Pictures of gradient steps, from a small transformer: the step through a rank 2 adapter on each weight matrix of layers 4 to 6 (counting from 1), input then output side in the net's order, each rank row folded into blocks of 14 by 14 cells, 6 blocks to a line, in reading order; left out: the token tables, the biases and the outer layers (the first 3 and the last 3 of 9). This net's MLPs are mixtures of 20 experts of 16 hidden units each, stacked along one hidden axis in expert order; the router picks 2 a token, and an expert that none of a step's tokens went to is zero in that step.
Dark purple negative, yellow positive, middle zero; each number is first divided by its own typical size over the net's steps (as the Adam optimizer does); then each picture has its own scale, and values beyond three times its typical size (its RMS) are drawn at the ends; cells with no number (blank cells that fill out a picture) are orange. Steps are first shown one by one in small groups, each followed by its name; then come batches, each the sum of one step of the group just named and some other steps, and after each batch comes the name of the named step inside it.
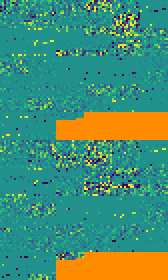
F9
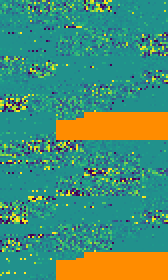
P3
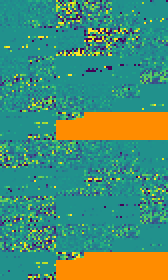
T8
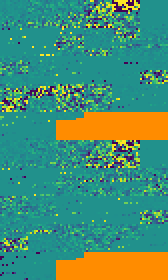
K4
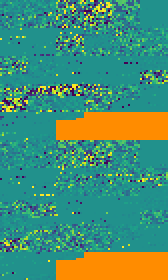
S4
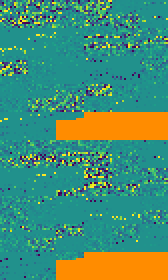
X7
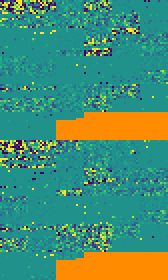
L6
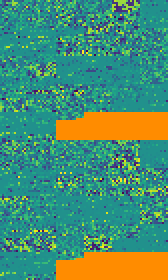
T8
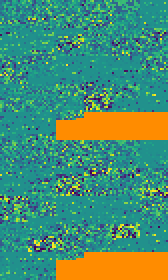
P3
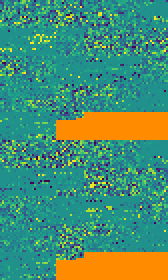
X7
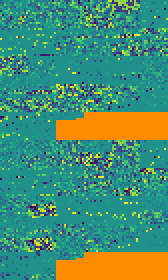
X7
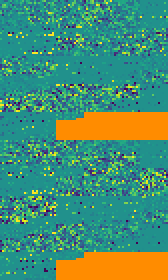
P3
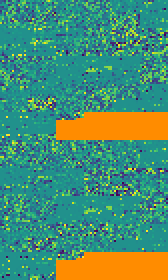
F9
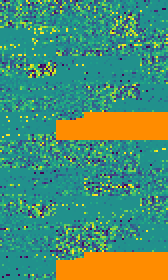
F9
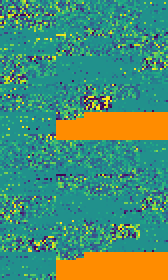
F9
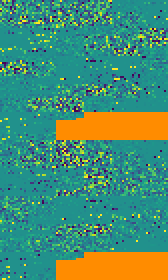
X7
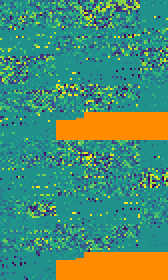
X7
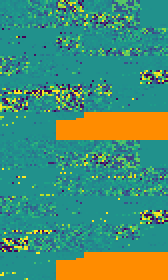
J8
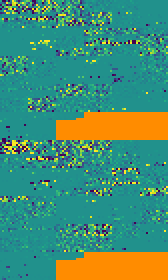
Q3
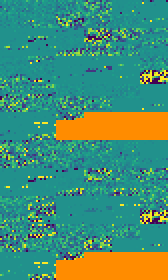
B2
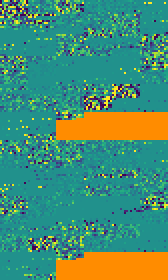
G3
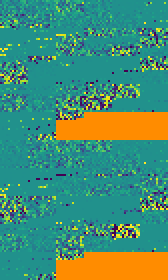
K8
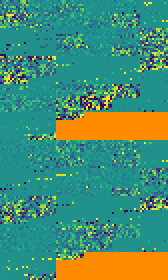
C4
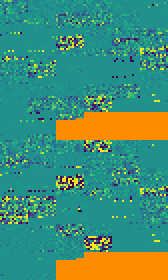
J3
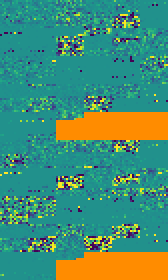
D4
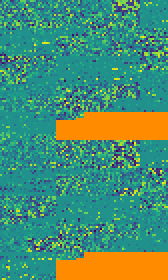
C4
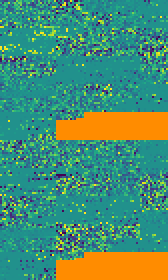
K8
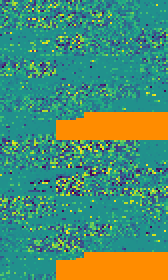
Q3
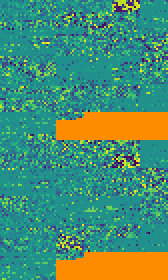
J8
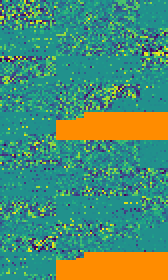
G3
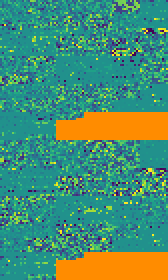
J3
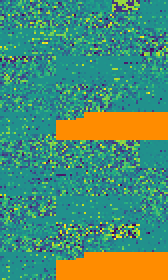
K8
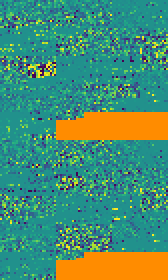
J3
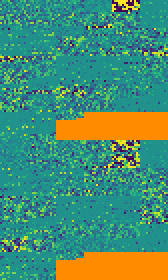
J8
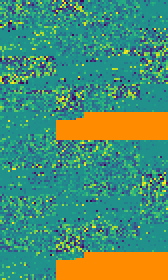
J8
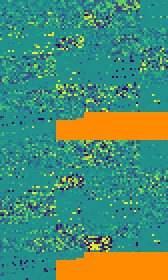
J3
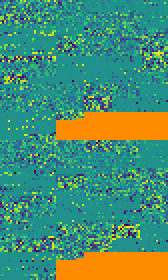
D4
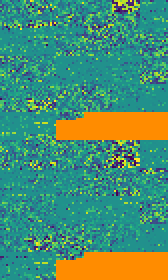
B2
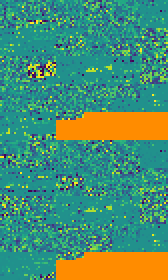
J3
